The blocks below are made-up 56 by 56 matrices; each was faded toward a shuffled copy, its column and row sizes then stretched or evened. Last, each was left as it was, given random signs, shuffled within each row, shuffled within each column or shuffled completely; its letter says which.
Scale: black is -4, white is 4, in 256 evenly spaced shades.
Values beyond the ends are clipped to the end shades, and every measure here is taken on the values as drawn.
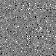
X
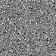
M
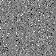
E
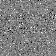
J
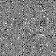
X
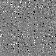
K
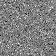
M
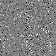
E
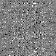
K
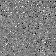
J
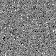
M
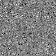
J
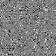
K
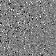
E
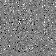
K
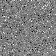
M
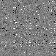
X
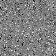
E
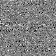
J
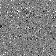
J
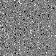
E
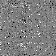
K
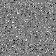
J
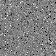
E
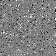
E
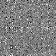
X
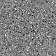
M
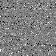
J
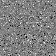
J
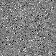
M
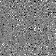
X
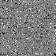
K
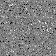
J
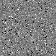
E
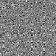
X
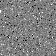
M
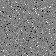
M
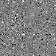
K
